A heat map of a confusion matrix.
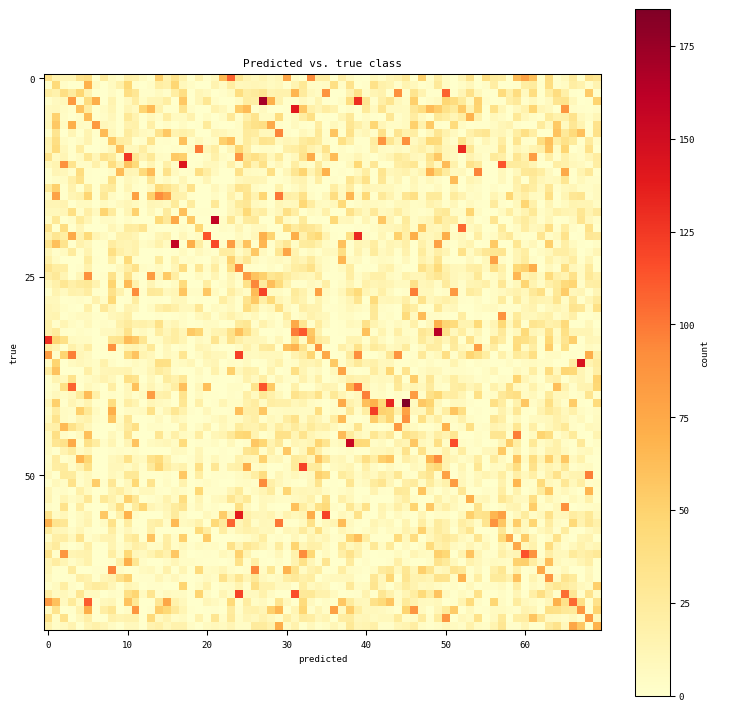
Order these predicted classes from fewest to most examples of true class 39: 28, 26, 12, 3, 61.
12, 61, 26, 28, 3
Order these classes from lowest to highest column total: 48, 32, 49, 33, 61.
48, 33, 61, 32, 49
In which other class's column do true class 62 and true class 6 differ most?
8
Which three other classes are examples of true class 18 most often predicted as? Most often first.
21, 16, 42
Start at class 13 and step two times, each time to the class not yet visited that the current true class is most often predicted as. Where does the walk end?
27
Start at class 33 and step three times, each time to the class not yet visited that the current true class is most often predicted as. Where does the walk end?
56
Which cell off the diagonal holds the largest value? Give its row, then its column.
41, 45
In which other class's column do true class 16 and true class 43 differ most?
45
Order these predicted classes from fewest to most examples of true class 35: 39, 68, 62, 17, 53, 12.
62, 12, 17, 53, 68, 39
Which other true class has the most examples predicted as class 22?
0
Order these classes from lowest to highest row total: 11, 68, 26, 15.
68, 26, 11, 15
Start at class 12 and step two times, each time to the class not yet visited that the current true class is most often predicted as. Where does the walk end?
65
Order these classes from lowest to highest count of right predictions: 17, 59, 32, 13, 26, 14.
13, 14, 17, 59, 26, 32
